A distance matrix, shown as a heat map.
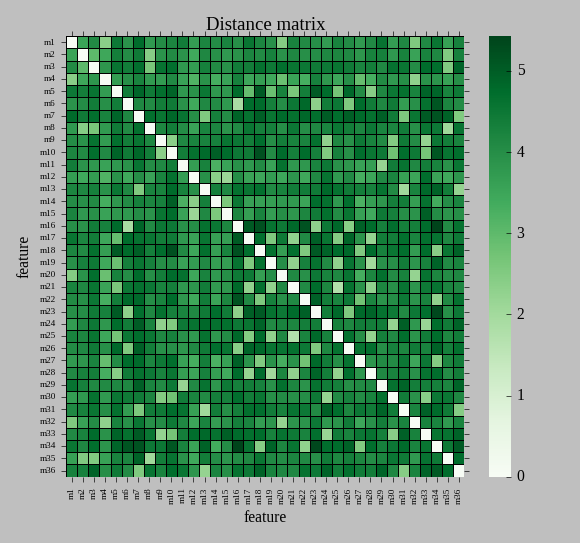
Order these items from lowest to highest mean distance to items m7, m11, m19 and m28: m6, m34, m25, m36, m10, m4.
m25, m4, m36, m6, m10, m34
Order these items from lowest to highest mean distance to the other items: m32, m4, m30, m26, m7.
m4, m32, m30, m26, m7
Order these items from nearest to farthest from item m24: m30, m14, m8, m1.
m30, m1, m8, m14
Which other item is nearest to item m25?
m21
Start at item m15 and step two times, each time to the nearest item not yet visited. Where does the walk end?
m14
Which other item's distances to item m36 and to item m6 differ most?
m16
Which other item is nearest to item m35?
m8
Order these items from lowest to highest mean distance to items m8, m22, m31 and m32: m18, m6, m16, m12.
m12, m18, m6, m16
